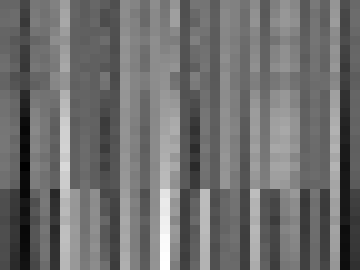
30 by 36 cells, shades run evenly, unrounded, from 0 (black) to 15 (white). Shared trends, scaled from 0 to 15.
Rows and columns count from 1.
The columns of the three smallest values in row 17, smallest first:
3, 35, 20
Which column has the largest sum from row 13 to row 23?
7
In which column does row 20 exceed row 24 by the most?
28
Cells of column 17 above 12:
9
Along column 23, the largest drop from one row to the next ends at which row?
22
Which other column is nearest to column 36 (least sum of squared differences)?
2
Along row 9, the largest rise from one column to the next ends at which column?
13
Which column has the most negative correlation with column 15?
26
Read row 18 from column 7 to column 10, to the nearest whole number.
12 6 6 6
